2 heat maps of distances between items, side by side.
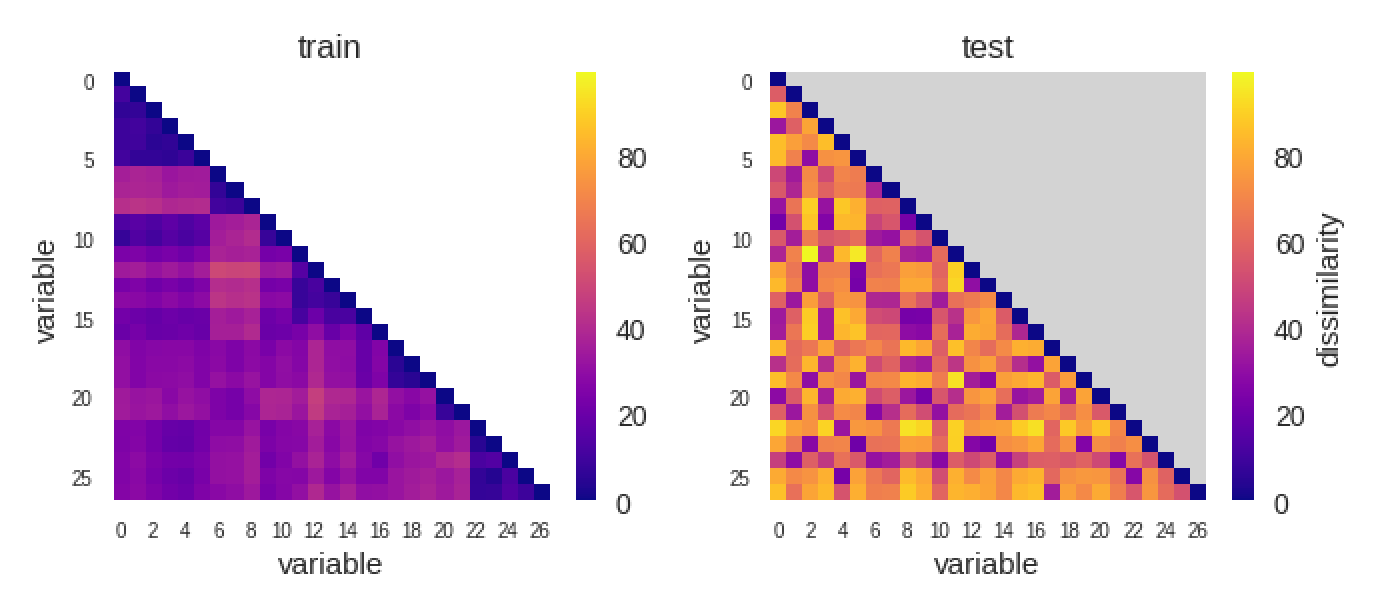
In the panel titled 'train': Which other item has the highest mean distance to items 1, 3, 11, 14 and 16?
8
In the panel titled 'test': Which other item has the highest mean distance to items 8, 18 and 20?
22
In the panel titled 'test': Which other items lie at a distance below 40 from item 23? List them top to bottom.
2, 5, 12, 13, 19
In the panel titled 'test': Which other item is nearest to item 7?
10
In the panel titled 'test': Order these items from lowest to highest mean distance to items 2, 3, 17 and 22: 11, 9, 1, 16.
1, 9, 16, 11
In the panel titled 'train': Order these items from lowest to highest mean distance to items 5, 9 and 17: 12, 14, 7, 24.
24, 14, 7, 12
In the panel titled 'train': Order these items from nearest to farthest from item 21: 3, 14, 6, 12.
6, 3, 14, 12
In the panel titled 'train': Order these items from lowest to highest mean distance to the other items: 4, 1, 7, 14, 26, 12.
4, 1, 26, 14, 7, 12
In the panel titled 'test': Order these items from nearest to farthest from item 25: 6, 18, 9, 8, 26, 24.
26, 24, 6, 18, 9, 8
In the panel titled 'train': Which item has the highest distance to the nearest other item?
16
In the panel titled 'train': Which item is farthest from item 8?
12
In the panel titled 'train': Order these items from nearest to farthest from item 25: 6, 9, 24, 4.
24, 4, 9, 6
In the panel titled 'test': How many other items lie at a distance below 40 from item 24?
6
